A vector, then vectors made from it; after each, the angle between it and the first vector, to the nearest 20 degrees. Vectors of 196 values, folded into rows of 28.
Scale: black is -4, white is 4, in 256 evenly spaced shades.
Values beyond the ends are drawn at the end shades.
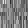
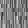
40 degrees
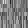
20 degrees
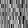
60 degrees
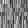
20 degrees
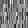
120 degrees
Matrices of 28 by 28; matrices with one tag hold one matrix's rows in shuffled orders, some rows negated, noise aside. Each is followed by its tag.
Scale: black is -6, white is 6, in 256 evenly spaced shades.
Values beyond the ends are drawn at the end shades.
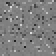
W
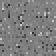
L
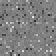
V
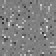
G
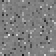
G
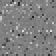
V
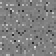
V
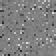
L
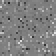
L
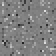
G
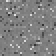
W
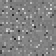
V
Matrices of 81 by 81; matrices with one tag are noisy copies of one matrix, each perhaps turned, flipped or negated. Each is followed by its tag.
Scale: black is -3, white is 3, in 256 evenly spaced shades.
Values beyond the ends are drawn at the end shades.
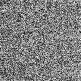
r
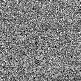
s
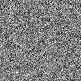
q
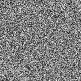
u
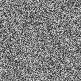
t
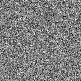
q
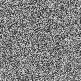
t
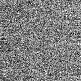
r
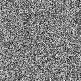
s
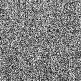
r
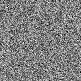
u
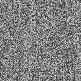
s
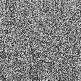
r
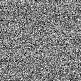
s
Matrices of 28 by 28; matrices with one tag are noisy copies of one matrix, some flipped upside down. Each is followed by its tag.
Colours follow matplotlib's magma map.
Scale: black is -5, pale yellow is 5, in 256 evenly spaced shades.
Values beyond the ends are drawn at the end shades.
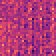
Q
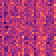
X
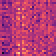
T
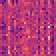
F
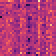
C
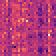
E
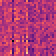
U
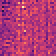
T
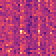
C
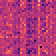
C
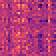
E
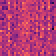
F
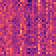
C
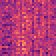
T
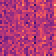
X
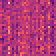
F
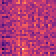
T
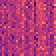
X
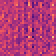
Q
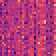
X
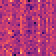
C
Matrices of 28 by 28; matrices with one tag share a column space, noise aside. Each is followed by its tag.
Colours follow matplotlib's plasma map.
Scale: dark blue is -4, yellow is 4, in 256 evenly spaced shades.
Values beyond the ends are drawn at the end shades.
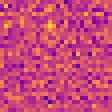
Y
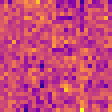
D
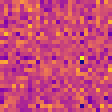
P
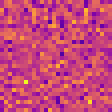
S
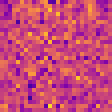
P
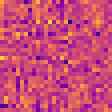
P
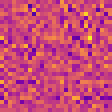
Y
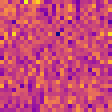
P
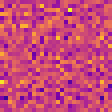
Y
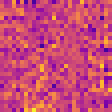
D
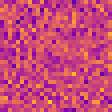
S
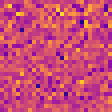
Y
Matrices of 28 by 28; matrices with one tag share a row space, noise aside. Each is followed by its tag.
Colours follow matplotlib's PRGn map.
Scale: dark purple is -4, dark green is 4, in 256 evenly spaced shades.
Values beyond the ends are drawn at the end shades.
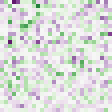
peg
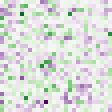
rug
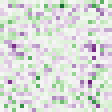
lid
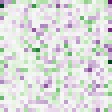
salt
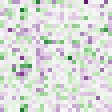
peg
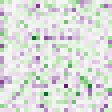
salt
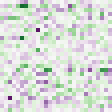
peg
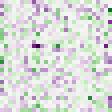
salt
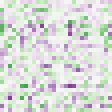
rug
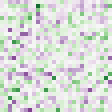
peg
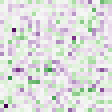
lid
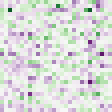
lid
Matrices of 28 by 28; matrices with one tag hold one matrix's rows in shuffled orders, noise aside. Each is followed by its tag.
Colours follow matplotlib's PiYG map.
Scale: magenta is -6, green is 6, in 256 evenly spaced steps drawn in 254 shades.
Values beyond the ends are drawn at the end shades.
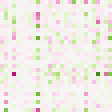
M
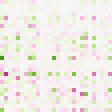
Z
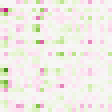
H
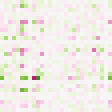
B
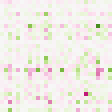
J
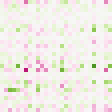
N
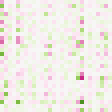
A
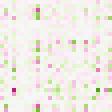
M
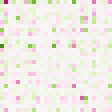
Z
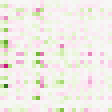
H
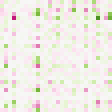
M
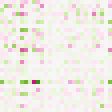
B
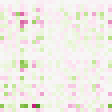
B
